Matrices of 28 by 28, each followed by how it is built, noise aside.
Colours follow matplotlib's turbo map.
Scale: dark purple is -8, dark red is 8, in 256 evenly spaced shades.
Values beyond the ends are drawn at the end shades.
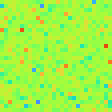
sparse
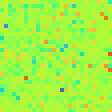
sparse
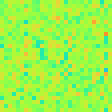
low rank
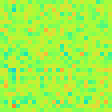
low rank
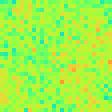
smooth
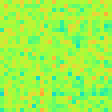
low rank
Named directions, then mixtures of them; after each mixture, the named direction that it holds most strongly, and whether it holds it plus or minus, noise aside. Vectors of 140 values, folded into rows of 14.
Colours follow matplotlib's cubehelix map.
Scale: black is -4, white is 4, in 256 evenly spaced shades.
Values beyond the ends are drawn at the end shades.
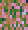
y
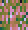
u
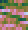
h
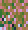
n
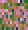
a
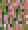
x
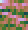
h, minus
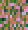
y, plus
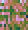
u, minus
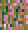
x, plus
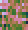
h, minus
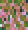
y, plus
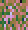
u, plus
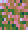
h, minus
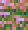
h, minus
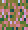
a, plus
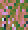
n, minus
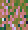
n, minus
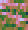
h, minus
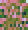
y, minus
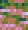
h, plus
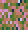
a, plus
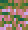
h, plus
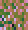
n, plus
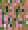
x, plus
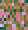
n, minus
